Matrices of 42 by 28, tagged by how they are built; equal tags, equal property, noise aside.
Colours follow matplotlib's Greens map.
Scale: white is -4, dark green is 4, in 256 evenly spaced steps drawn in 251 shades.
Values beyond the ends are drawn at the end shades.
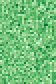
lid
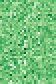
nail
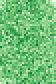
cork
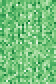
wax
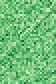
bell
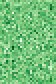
nail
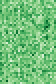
wax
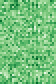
wax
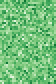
lid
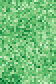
cork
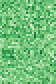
wax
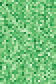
wax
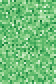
lid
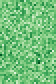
lid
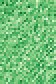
bell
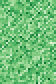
bell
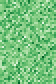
bell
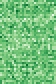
wax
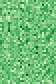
nail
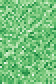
bell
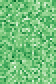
wax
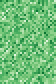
bell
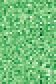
nail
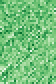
bell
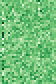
nail
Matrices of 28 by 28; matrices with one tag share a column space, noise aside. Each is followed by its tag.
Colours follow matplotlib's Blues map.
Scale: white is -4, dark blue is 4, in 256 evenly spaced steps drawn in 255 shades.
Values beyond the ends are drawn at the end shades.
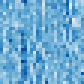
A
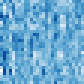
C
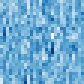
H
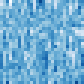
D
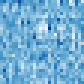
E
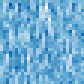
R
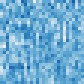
E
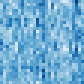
A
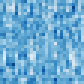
C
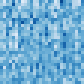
E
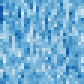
R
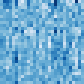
D
